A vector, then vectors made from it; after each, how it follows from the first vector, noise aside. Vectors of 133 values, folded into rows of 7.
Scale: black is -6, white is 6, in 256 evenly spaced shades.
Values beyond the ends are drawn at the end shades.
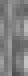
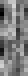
reversed, negated, scaled up.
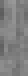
reversed, negated, shrunk.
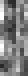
reversed, scaled up.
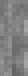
shrunk.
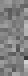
sign-scrambled.
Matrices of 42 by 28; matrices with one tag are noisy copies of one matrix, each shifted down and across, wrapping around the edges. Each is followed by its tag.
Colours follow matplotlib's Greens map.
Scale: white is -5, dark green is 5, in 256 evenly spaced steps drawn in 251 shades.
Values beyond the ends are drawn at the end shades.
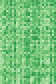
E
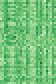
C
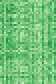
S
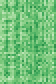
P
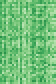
E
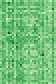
S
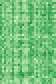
P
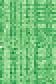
C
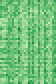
C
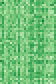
E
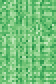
C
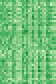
C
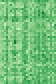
P
